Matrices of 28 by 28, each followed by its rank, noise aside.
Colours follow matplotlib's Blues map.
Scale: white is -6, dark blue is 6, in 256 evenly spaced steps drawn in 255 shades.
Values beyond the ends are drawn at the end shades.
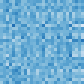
three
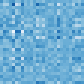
two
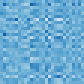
two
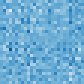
five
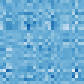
four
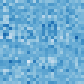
five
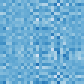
three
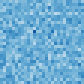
six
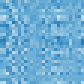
three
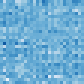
three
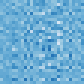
three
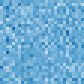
five
